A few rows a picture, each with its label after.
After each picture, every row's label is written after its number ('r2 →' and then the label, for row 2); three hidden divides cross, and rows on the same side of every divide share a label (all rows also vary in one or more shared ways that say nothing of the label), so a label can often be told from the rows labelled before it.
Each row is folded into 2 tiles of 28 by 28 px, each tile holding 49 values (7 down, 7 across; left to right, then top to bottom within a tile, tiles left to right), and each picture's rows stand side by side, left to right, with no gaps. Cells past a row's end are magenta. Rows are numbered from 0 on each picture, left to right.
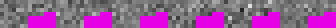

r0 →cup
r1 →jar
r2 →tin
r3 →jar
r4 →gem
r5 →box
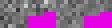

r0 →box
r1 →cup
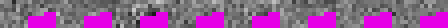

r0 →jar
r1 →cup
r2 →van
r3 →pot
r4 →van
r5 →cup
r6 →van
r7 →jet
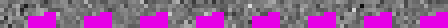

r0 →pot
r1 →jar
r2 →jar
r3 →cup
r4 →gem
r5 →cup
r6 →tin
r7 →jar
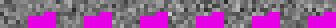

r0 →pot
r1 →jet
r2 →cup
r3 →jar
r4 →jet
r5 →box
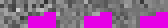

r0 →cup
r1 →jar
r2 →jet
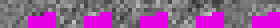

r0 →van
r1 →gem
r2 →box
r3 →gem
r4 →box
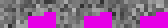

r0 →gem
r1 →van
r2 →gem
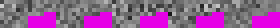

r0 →jet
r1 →cup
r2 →van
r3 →gem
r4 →jet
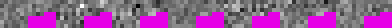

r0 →cup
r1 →gem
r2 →tin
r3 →gem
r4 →pot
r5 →cup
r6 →van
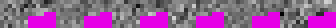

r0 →jet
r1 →gem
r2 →tin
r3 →gem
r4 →jar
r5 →jet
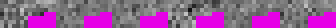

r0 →van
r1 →pot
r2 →pot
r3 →pot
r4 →jar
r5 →box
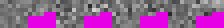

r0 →box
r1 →gem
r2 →jar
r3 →jet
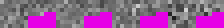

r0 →pot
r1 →van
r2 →cup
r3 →pot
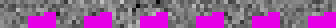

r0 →cup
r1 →pot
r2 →van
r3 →jar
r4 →pot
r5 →box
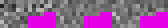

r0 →cup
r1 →cup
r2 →cup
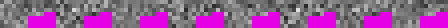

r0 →van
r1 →van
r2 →van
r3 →van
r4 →tin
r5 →tin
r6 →cup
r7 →gem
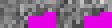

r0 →van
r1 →pot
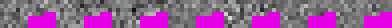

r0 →jet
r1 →van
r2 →box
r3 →box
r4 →cup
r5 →cup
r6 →jar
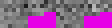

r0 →van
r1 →jet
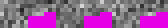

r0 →box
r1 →box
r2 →box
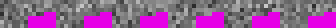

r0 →gem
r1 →jar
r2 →pot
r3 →tin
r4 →pot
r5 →gem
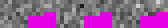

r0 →cup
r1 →tin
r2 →gem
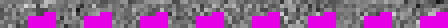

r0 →jar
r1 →pot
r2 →van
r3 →gem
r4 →cup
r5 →cup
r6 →van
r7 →jar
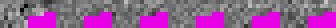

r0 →pot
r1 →van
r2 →jet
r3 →box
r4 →pot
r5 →box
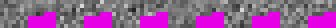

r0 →van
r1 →gem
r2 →pot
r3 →tin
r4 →tin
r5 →van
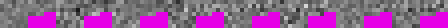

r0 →jar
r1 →box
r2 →cup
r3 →box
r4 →jar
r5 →gem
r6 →cup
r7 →pot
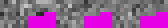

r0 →jet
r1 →jet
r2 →pot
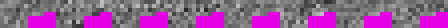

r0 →gem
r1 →pot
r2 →box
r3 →pot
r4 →jet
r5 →gem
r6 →box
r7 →tin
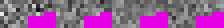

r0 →jar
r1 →jar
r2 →cup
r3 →pot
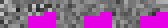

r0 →tin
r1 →cup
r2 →jet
